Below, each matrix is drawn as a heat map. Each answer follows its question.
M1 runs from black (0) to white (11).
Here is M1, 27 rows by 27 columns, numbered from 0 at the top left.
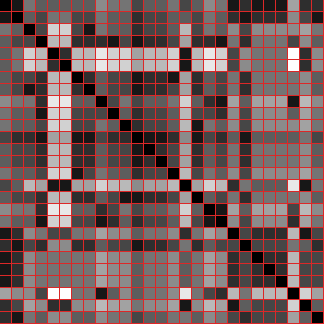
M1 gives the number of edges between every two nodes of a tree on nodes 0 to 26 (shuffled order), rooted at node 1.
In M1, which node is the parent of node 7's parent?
20
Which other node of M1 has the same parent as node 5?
4
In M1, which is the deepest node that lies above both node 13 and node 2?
11
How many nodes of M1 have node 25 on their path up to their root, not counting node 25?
3
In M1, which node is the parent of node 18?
3
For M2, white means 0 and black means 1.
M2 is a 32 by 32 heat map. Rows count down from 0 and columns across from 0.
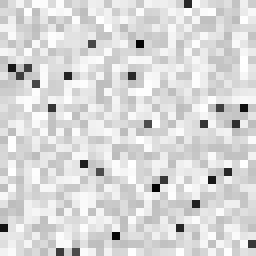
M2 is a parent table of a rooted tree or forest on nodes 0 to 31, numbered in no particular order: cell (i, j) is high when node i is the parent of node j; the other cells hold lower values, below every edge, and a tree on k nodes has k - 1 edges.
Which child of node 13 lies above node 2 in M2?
30
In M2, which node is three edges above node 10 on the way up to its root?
28
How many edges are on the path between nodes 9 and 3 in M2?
2
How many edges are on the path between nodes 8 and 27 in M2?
5
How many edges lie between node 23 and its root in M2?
3
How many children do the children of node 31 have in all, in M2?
3
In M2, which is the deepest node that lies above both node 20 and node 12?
21
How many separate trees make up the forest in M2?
4
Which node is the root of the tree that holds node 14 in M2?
15
